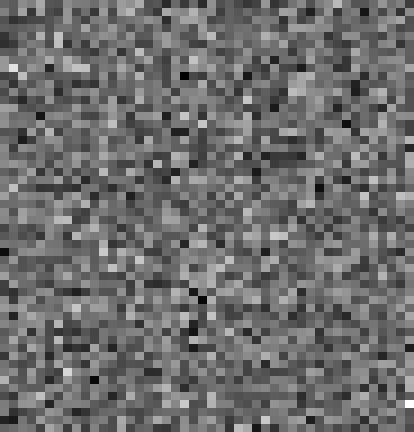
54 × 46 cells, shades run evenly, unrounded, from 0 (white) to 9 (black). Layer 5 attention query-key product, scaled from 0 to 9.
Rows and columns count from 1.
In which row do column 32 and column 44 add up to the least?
30
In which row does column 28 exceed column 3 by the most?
10
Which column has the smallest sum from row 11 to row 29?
35
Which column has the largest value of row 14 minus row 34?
38
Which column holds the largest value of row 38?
23
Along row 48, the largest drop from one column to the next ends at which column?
12
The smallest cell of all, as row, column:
51, 46
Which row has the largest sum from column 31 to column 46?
28
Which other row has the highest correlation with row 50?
40
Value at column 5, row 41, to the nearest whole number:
4
